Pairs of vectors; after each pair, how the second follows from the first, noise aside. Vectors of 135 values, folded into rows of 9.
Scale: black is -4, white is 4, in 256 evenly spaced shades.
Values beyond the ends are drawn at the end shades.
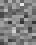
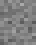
shrunk.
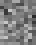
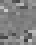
negated, partly zeroed.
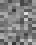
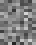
copied.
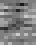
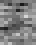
copied.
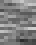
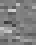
wrapped around, partly zeroed.
